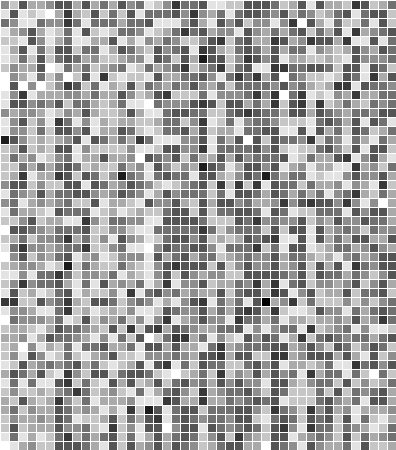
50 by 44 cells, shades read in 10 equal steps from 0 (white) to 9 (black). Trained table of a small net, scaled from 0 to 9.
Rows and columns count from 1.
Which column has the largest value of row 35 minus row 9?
8
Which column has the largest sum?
31
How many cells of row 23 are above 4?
15
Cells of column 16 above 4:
10
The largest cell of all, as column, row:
30, 34
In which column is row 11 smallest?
32
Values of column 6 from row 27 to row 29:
4 3 3
